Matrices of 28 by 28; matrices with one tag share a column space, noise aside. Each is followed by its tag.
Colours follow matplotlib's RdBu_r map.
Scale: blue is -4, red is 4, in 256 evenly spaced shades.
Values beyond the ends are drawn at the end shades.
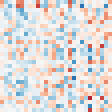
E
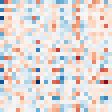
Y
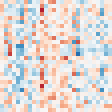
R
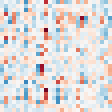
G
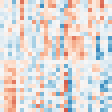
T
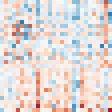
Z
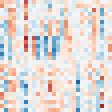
T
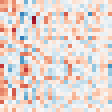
G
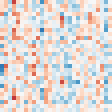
G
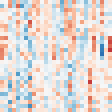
T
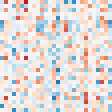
Y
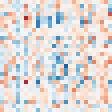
G
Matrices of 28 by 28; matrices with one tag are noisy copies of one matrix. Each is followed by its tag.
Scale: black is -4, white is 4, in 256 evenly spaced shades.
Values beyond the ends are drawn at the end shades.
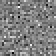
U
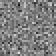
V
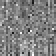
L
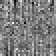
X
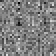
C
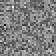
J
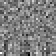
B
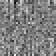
X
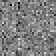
C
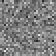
J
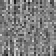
X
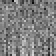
L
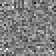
J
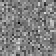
C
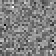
J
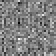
C
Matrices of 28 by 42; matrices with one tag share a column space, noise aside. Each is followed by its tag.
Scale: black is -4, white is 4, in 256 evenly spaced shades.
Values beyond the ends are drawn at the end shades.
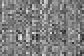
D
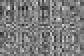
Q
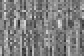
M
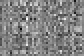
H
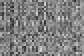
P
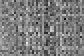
H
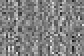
P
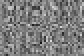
Q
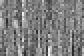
M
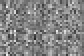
D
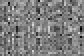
H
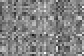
P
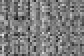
P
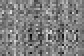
D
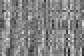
M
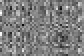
Q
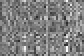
P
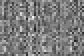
P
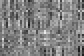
M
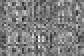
Q
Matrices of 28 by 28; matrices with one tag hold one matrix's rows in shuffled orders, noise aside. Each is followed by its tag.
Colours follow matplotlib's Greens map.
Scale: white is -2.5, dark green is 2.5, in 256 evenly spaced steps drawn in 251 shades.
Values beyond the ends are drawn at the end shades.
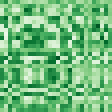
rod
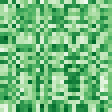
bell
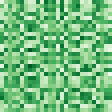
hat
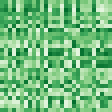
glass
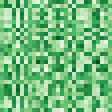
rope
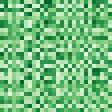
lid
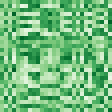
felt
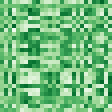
felt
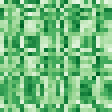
hat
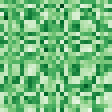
hat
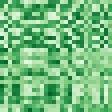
rod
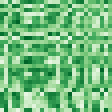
rod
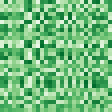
lid
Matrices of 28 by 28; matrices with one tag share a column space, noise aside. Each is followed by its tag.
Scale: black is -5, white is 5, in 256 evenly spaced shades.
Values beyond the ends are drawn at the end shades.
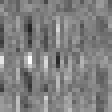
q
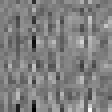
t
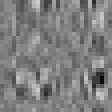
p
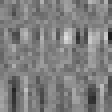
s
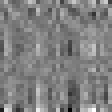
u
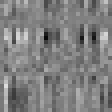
s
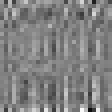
u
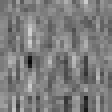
q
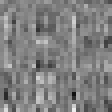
t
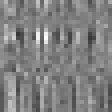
s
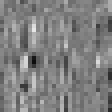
q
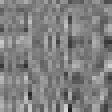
t
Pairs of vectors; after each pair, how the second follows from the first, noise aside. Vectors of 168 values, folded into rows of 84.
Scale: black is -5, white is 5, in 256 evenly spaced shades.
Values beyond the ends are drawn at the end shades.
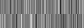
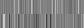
wrapped around, partly zeroed.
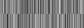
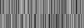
reversed.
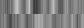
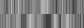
reversed.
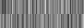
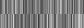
reversed, negated.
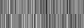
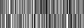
scaled up.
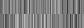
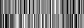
scaled up.
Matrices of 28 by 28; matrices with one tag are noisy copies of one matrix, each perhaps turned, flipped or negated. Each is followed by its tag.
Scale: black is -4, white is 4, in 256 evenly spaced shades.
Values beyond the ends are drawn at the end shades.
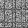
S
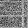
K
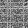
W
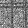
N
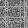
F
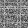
W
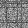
F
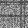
N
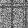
N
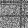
N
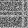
K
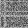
K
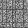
S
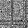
N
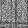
K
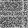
K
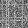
W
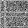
K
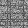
W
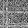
N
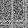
N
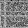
K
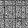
S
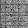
S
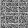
S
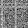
N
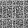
S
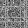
F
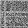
K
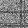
N
